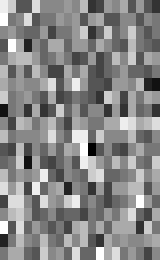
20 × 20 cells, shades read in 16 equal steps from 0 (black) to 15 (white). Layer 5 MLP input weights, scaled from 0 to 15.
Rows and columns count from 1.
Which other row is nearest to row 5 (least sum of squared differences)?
17
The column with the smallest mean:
12
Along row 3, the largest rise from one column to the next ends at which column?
14
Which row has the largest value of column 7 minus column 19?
7
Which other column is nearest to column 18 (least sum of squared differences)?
6
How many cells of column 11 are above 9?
8
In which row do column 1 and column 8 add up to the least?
19
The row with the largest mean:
10
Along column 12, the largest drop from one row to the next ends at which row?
15
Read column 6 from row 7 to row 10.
10 5 3 9
